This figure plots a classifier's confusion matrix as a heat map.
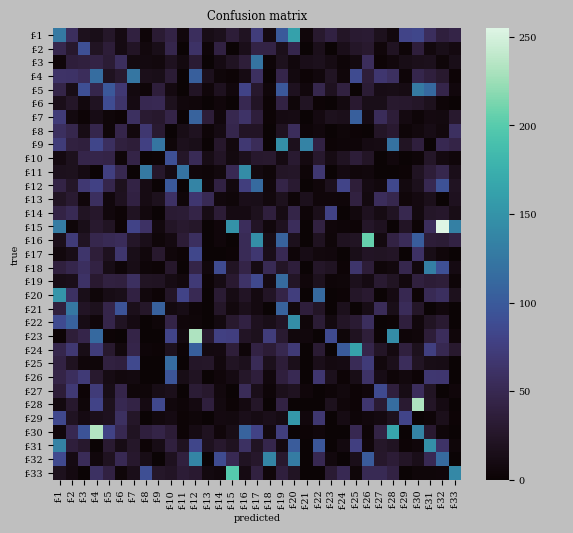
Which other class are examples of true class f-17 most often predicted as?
f-12
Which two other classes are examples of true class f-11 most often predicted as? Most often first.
f-16, f-8
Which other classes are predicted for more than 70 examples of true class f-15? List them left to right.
f-1, f-7, f-32, f-33
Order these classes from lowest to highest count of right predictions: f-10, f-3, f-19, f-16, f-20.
f-3, f-16, f-20, f-10, f-19
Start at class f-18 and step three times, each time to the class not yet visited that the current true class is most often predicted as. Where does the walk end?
f-20
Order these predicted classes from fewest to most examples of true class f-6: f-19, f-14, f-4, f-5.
f-14, f-4, f-19, f-5
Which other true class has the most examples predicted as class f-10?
f-25
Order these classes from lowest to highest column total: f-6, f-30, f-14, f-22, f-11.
f-11, f-14, f-22, f-6, f-30
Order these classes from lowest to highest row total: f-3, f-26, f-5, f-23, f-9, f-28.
f-3, f-26, f-28, f-5, f-23, f-9
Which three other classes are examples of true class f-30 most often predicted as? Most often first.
f-4, f-28, f-16
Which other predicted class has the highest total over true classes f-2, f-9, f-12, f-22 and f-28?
f-30
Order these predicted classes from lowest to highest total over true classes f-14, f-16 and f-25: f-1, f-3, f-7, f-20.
f-3, f-20, f-1, f-7
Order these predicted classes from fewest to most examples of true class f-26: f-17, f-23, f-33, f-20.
f-33, f-23, f-17, f-20
